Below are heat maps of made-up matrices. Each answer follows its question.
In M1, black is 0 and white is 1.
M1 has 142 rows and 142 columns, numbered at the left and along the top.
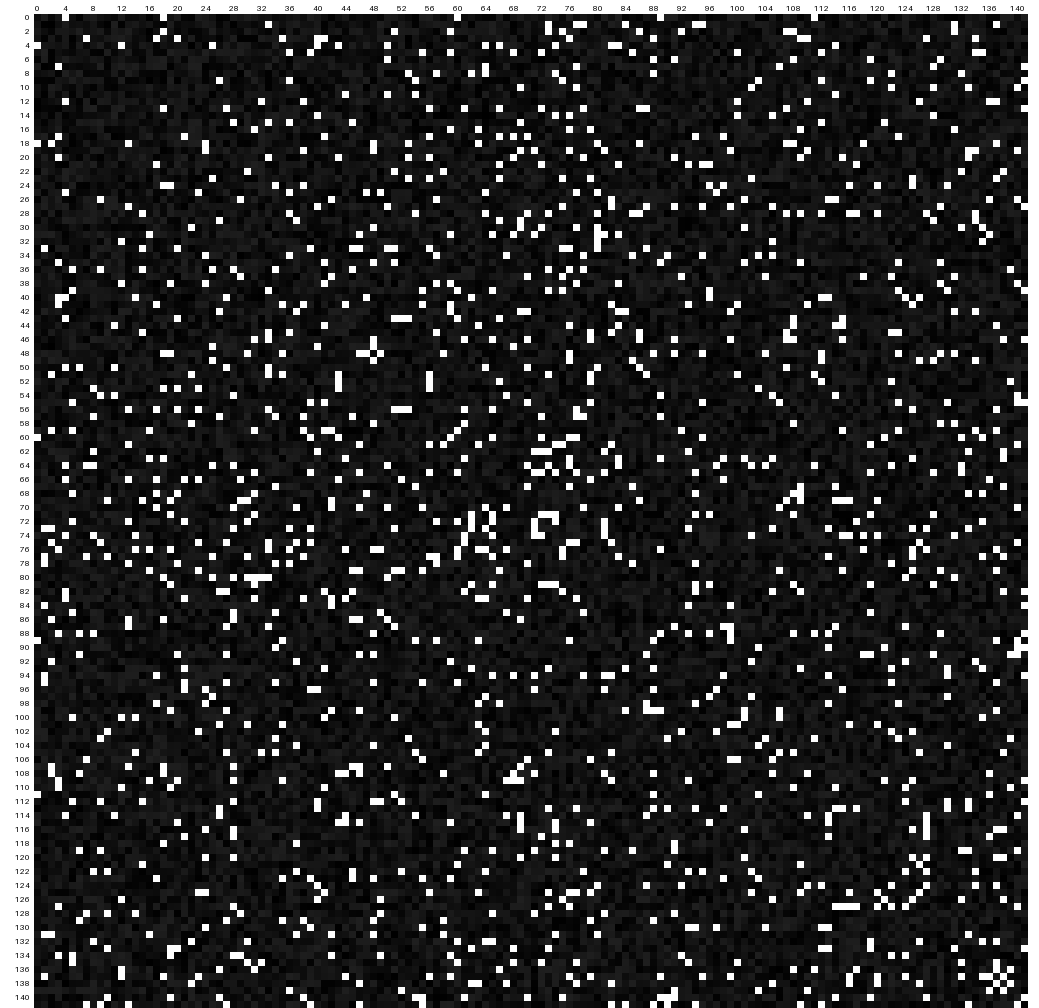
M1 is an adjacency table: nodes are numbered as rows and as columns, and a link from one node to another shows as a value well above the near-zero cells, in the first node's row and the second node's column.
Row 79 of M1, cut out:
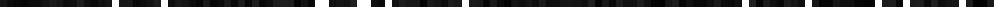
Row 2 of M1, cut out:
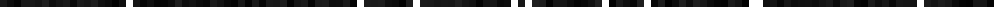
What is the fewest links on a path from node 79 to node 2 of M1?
2
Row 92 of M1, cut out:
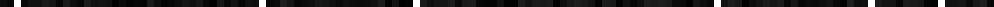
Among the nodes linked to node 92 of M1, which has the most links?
node 59
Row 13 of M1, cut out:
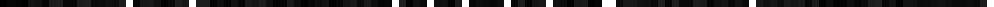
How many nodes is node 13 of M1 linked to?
11
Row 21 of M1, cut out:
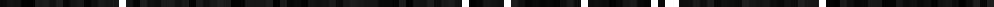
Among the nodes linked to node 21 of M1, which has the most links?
node 72
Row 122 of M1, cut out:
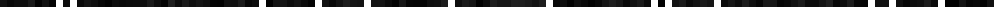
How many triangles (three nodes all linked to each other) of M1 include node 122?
5
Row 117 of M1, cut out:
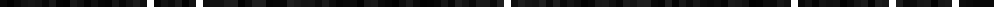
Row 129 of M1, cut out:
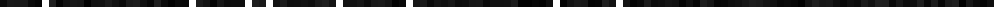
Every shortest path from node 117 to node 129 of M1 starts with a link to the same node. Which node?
node 113
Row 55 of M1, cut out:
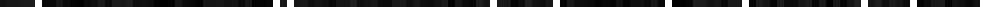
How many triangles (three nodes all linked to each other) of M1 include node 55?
8
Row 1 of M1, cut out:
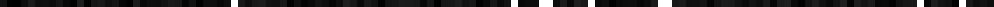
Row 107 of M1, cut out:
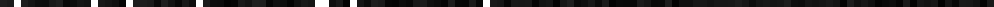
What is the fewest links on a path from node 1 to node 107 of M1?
3
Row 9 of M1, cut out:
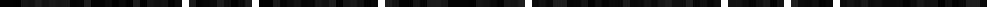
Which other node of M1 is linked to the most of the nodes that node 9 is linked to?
node 140
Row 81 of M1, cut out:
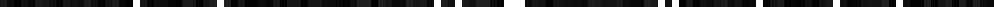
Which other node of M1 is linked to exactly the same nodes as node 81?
node 71
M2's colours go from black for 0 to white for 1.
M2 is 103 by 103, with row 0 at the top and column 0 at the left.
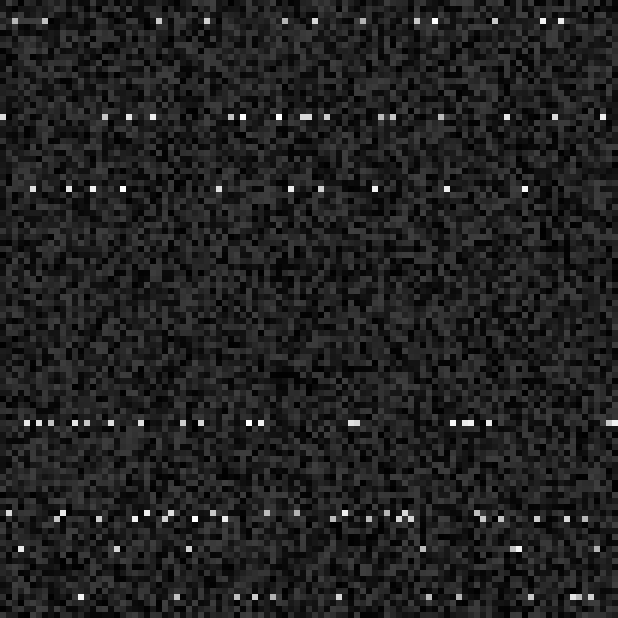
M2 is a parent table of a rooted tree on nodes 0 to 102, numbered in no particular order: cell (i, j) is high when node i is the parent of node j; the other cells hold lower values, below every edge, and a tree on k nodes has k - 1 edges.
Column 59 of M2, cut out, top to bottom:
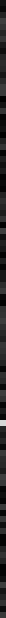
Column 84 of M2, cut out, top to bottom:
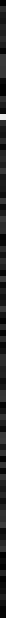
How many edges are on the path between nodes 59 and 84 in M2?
4
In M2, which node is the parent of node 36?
31
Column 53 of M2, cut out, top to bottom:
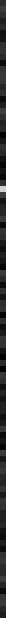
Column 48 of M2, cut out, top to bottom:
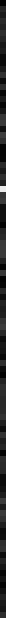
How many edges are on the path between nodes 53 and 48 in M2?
2
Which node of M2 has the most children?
70
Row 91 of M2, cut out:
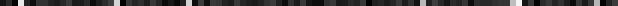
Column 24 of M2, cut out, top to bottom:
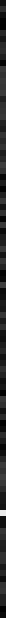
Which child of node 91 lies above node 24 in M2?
85
